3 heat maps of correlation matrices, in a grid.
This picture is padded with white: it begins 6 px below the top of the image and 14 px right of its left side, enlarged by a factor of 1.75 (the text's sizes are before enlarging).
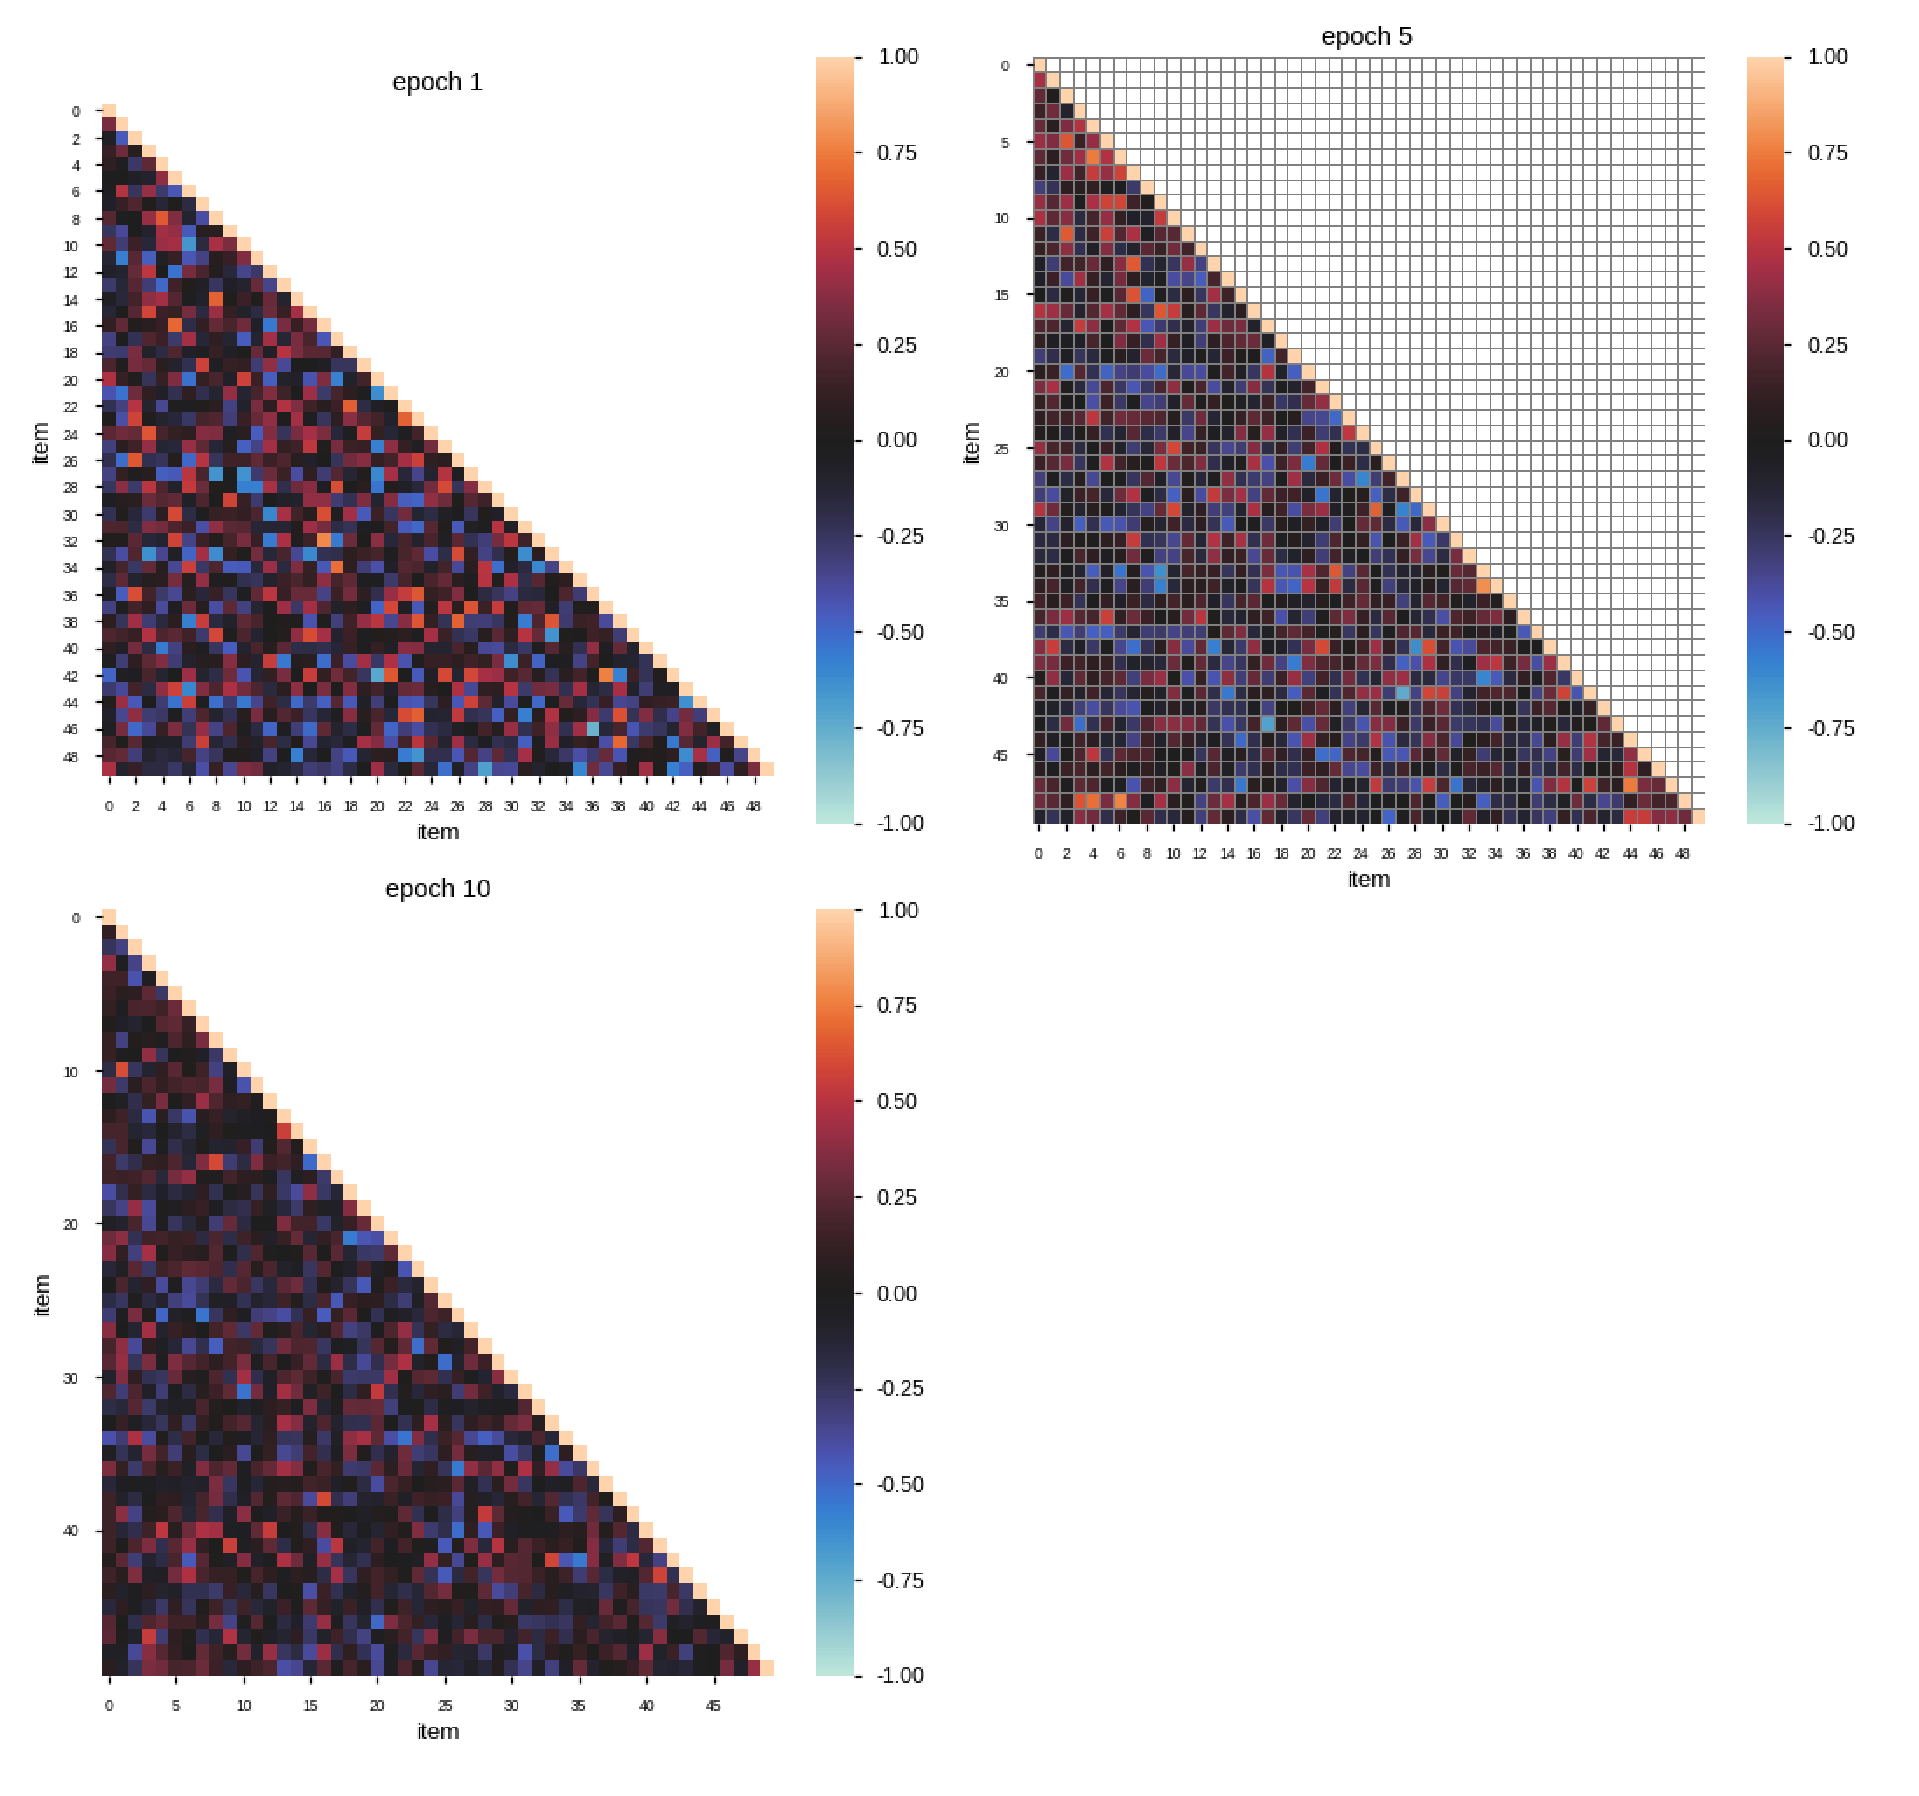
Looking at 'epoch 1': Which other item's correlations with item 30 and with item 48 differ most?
43
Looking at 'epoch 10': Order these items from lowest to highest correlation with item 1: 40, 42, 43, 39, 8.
8, 40, 43, 42, 39
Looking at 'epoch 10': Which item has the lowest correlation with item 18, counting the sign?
21
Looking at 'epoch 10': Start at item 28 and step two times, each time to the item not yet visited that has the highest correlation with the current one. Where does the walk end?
42
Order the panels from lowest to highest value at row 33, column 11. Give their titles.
epoch 10, epoch 5, epoch 1
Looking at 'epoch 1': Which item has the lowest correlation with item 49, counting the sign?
28
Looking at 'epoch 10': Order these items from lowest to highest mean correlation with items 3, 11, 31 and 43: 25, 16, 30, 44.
25, 30, 44, 16
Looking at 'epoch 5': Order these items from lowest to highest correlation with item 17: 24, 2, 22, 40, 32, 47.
40, 2, 47, 22, 32, 24
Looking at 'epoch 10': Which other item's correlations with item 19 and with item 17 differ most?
29
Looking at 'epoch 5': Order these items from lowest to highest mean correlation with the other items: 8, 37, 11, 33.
37, 8, 33, 11
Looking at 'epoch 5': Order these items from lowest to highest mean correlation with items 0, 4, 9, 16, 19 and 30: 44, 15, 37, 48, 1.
37, 44, 15, 1, 48
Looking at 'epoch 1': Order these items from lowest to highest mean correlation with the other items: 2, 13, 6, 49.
49, 6, 13, 2
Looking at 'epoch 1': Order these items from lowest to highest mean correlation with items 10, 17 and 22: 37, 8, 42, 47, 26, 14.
37, 42, 47, 26, 8, 14
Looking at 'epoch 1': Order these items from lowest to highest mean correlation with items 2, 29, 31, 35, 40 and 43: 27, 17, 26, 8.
17, 27, 8, 26
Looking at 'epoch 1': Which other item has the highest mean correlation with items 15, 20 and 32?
16
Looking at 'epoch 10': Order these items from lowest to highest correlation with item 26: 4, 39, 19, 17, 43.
4, 39, 43, 19, 17
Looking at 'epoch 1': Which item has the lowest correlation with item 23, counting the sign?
48
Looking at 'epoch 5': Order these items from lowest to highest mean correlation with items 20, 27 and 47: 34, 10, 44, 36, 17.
36, 10, 17, 34, 44
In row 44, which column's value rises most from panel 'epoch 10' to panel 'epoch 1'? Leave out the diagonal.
6
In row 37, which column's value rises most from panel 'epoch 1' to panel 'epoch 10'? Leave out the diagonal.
8
